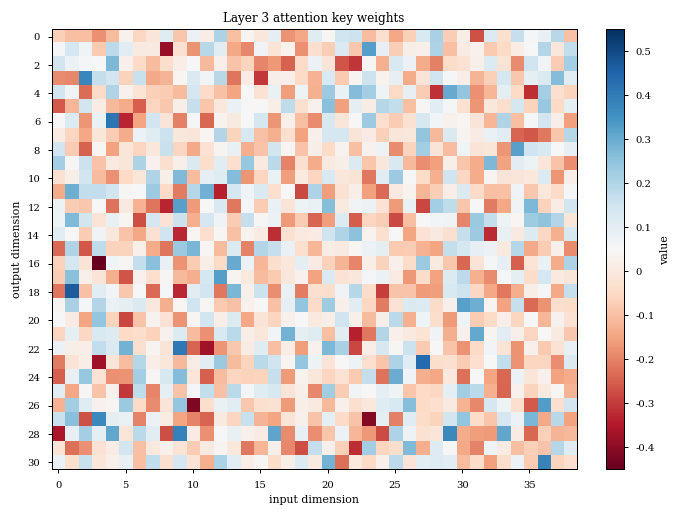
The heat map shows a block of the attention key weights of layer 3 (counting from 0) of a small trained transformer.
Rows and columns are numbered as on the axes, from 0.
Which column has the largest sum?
1
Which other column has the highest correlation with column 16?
9
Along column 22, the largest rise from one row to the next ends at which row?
14
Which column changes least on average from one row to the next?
21
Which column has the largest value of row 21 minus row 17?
31
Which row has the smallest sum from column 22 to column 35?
18
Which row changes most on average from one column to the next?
28
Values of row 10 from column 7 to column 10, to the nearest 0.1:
0.2 0 0.3 -0.1
